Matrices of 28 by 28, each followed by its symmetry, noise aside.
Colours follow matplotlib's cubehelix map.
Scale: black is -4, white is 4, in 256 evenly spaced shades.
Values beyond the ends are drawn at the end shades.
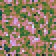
symmetric across the other diagonal.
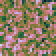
no symmetry.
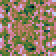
mirrored top to bottom.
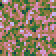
antisymmetric.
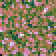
symmetric across the other diagonal.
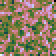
antisymmetric.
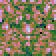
mirrored left to right.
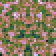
mirrored left to right.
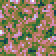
symmetric.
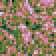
antisymmetric.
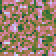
mirrored top to bottom.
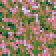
antisymmetric.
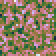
antisymmetric.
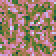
mirrored top to bottom.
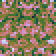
mirrored left to right.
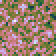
symmetric across the other diagonal.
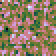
antisymmetric.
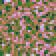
mirrored top to bottom.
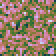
symmetric.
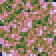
symmetric.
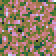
no symmetry.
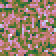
same after a half turn.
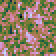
no symmetry.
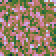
symmetric across the other diagonal.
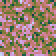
symmetric across the other diagonal.
